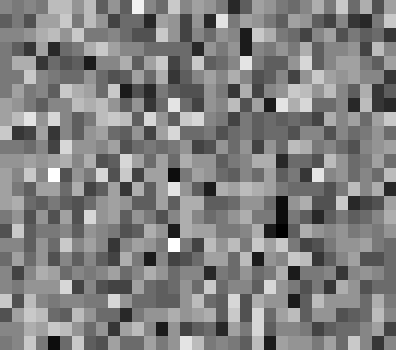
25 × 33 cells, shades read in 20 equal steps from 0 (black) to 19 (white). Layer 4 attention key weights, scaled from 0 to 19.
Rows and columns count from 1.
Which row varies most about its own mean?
8
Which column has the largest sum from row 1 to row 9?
26
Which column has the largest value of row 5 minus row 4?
21
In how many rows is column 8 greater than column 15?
15
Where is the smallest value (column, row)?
24, 17
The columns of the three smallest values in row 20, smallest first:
25, 18, 29
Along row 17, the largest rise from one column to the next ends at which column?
16
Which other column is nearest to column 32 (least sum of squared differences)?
4
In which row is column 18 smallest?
14
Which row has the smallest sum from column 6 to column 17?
19
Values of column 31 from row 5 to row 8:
9 10 13 14
